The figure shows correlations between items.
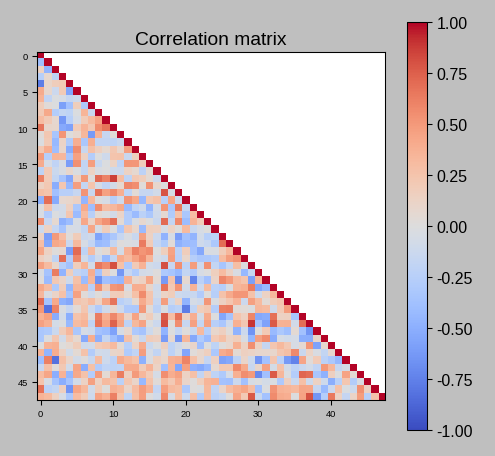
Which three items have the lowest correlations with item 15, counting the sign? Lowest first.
4, 21, 22
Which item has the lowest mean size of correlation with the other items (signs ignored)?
16
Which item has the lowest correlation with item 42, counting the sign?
2
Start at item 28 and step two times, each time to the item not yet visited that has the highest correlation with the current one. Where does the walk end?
11
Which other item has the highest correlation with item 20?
1
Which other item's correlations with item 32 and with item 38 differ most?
37
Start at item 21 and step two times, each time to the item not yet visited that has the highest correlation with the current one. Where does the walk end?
17
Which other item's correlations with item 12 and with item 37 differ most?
29
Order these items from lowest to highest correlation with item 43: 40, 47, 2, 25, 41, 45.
45, 41, 2, 47, 25, 40
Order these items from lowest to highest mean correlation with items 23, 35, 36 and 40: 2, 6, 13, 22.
22, 13, 2, 6
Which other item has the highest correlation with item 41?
35
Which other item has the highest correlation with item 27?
5
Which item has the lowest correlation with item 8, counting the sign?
31
